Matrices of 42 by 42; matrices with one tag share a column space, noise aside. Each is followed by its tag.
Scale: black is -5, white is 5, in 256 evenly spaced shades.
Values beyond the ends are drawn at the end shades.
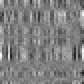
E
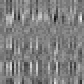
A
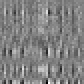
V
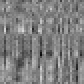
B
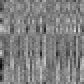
B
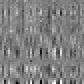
V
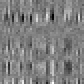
A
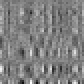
V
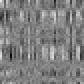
E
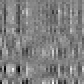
V
